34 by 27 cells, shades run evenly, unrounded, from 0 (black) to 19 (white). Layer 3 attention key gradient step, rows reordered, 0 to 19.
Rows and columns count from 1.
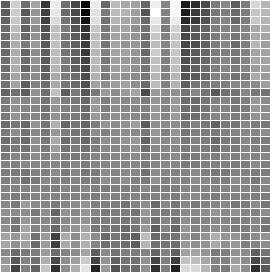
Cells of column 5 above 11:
5
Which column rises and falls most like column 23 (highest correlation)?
22
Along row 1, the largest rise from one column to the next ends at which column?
10
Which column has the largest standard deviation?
9
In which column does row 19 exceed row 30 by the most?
6
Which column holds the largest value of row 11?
16
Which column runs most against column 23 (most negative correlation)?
11
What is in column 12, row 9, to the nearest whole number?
12
